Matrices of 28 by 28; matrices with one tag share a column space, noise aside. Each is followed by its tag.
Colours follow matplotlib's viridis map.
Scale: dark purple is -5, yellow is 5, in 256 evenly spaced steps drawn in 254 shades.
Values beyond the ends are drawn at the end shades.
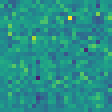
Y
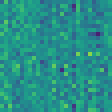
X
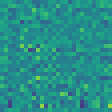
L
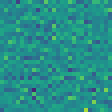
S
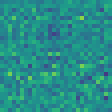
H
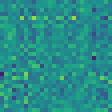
H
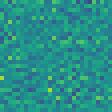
S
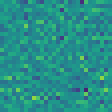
S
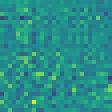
H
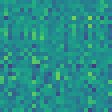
H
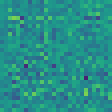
H
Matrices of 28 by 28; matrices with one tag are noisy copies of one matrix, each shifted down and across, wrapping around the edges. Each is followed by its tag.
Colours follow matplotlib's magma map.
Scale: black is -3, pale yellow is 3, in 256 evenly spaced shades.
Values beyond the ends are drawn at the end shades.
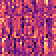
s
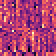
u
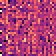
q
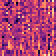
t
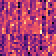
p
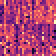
p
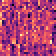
p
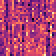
p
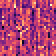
p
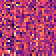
q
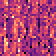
s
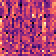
s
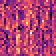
s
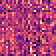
q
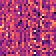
q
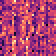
s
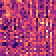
t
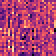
t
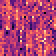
u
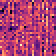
t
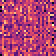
q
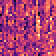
s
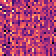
q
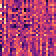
t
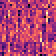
p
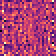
q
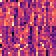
p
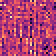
t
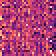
q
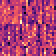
p
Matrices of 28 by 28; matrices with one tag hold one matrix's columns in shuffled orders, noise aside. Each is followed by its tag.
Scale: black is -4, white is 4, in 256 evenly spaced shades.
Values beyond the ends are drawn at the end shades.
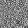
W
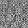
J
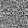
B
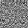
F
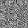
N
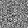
J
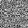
B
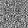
J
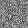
J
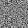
W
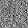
J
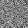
W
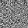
F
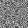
W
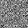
B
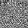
F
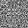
B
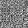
J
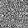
B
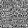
B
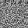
F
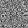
B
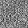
J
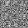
N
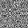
B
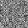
J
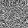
F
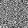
W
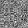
J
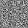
N
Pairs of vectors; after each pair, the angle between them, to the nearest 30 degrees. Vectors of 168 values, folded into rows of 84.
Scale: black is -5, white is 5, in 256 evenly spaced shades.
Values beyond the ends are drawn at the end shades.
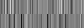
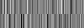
30 degrees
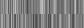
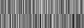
60 degrees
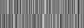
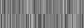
90 degrees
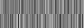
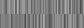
90 degrees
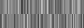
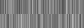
90 degrees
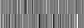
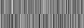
60 degrees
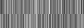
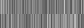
120 degrees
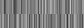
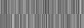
90 degrees
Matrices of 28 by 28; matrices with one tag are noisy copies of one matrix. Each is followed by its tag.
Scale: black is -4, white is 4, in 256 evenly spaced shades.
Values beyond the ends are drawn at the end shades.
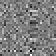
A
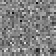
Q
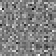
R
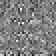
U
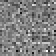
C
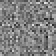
R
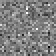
C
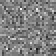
Q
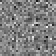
R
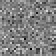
Q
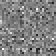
Q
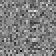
A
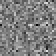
R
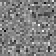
C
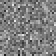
U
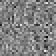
R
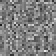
R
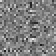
A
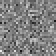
A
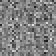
R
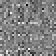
U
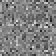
R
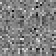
Q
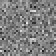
A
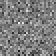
U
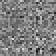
Q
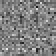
Q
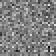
C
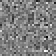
R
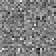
Q
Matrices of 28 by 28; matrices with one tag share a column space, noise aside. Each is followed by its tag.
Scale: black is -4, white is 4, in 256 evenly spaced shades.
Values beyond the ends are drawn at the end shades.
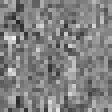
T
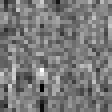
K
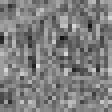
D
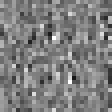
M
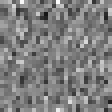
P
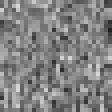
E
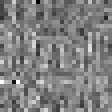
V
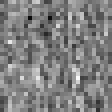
M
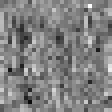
D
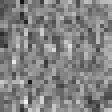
V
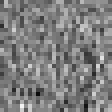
E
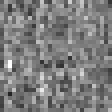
K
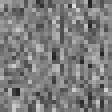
E
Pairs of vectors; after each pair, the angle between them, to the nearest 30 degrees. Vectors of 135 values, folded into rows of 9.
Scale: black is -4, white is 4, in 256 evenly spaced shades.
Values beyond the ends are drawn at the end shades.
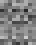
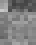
120 degrees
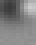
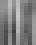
120 degrees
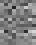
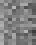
150 degrees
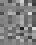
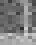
60 degrees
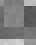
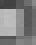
90 degrees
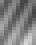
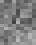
60 degrees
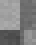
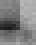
120 degrees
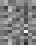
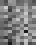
150 degrees
